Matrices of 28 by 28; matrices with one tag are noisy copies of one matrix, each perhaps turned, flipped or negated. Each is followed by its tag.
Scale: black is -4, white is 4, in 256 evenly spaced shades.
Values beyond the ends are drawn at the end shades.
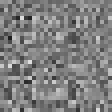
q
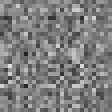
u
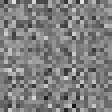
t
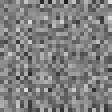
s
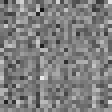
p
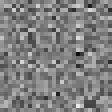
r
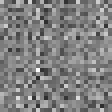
t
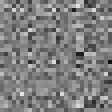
r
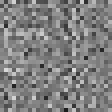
t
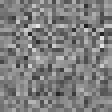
u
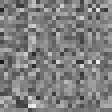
r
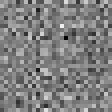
t
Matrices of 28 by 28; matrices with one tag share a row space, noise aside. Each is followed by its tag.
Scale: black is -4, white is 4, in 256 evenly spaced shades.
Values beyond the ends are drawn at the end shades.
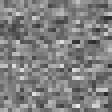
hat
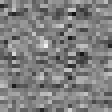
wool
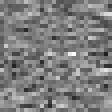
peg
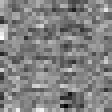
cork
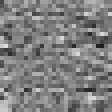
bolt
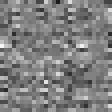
wool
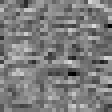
peg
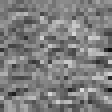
peg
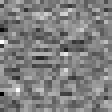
cork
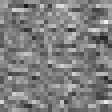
peg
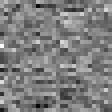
cork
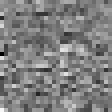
cork
